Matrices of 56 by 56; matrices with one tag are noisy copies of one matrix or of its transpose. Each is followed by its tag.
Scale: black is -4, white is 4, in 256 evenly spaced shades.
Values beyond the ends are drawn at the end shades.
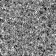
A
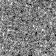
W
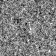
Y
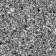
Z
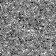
Y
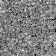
W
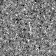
Y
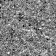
Y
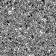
Z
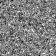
Y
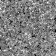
W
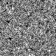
Z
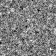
Z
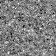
Y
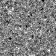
Z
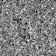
Y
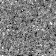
W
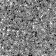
W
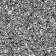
Z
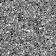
Y
